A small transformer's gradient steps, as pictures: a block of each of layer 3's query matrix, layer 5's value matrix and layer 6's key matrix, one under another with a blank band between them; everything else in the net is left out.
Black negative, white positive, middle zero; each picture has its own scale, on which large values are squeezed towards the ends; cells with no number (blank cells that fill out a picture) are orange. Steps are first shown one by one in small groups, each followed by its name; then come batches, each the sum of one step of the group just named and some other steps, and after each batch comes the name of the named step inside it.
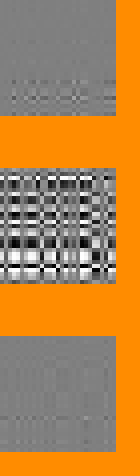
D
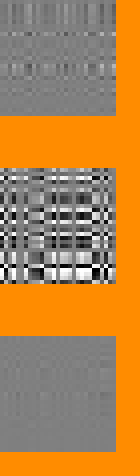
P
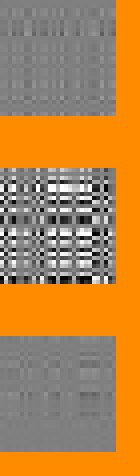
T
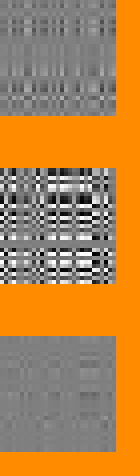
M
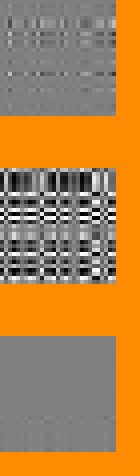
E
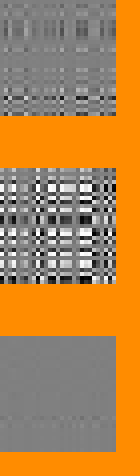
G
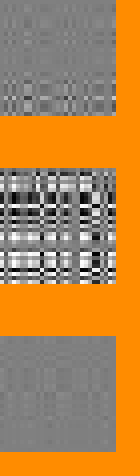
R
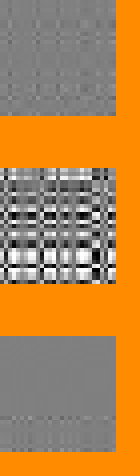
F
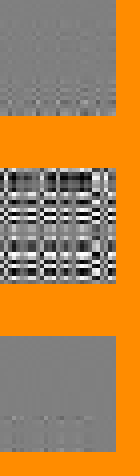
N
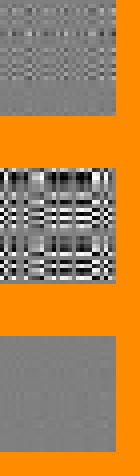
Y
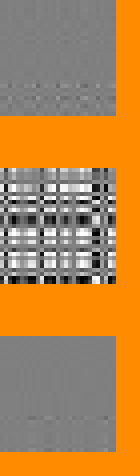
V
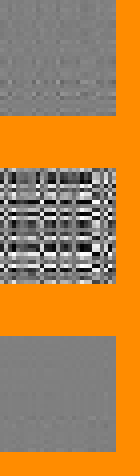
N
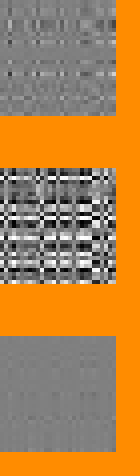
M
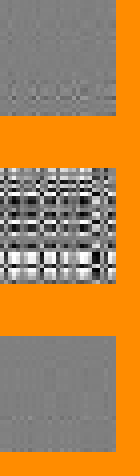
F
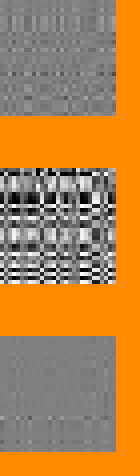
R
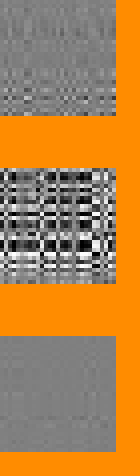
N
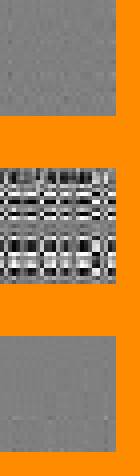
N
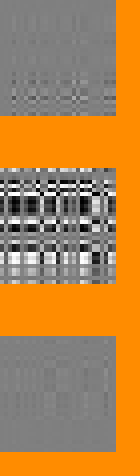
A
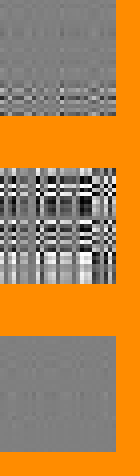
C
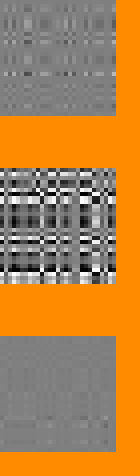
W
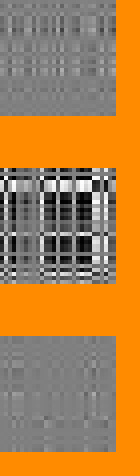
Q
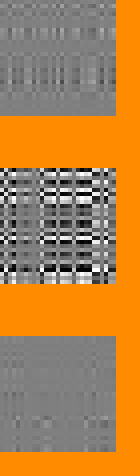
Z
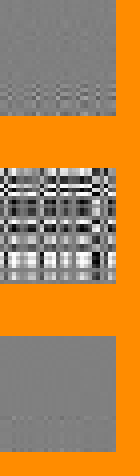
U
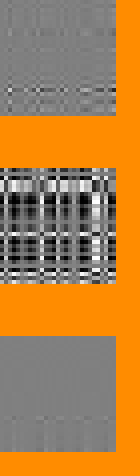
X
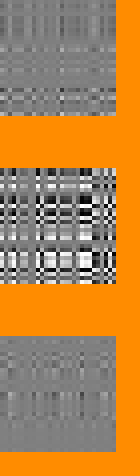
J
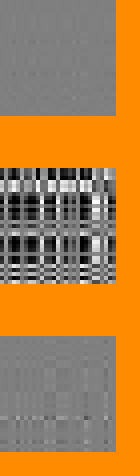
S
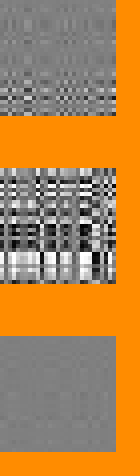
C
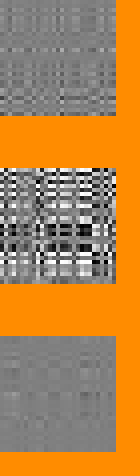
C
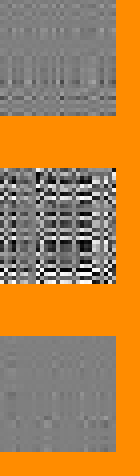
Z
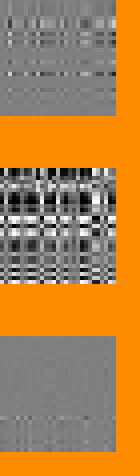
S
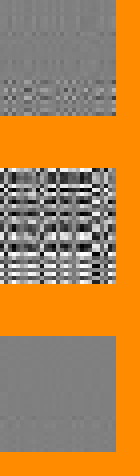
U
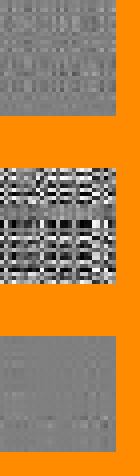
W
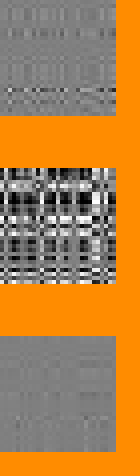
X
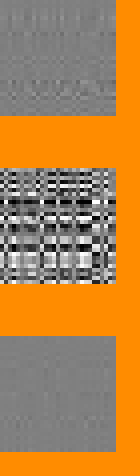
A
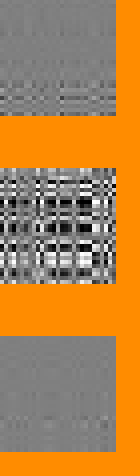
C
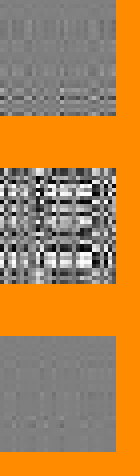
C
